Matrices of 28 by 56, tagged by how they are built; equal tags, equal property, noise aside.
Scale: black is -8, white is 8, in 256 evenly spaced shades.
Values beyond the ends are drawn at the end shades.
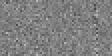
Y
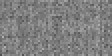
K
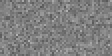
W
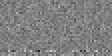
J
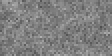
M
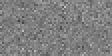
Y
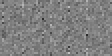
Y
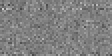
J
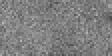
M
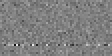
J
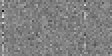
Y
